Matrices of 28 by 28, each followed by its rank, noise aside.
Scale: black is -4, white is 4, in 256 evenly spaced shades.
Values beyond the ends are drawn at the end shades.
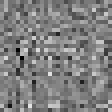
five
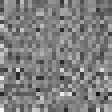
five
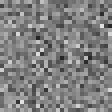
eight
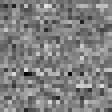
five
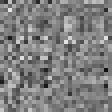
five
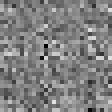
five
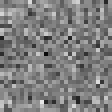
five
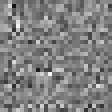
six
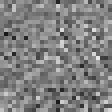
seven
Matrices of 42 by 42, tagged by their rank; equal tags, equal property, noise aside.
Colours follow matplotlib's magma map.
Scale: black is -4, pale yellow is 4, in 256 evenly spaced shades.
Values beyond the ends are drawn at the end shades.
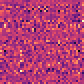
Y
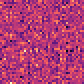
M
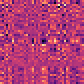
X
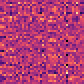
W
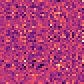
W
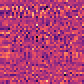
W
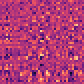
X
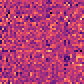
M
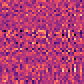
X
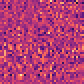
Y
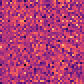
M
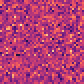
M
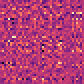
W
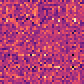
Y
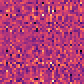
Y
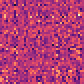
Y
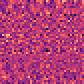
Y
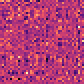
W
